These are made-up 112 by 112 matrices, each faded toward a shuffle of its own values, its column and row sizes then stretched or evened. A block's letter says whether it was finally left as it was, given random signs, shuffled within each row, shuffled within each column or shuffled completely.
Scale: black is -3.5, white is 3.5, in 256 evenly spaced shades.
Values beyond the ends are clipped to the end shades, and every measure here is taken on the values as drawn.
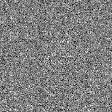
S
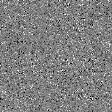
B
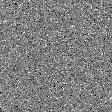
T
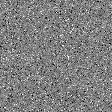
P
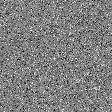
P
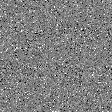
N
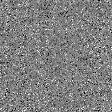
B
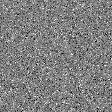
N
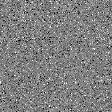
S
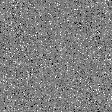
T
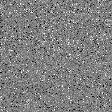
S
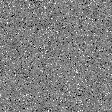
P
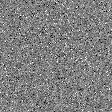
P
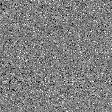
N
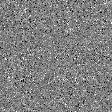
B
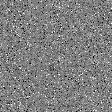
T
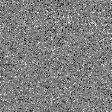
B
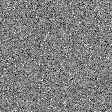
P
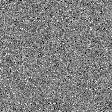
N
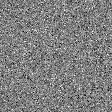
P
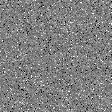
T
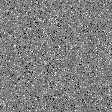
P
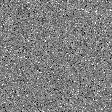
P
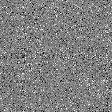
S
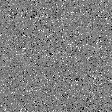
B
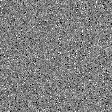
T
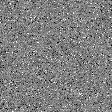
N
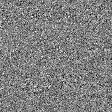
N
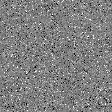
B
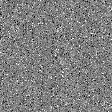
T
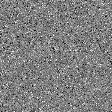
N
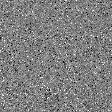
B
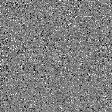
S
